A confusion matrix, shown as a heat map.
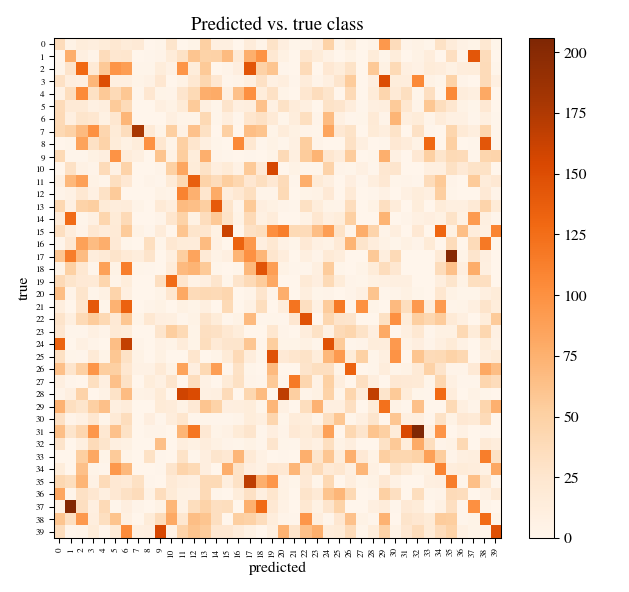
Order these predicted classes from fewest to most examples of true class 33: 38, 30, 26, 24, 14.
14, 30, 24, 26, 38
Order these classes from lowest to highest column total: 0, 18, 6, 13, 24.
18, 0, 13, 24, 6
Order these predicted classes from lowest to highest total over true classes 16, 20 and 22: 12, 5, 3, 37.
37, 12, 5, 3
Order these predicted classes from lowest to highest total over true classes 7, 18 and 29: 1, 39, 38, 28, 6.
28, 39, 38, 1, 6
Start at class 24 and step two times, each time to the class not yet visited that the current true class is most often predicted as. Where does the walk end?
30
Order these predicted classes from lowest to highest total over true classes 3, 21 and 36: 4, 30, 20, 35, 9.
20, 9, 35, 30, 4
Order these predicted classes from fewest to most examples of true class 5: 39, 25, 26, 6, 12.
39, 26, 25, 6, 12
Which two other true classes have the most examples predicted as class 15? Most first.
34, 1
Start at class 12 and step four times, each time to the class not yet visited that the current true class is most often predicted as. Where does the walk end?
35
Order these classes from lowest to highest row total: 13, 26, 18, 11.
13, 11, 18, 26
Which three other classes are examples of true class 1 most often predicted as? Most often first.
37, 18, 17
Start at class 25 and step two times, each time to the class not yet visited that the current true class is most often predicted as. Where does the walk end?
10
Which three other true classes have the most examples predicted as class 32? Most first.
31, 3, 21
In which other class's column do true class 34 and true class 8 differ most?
38
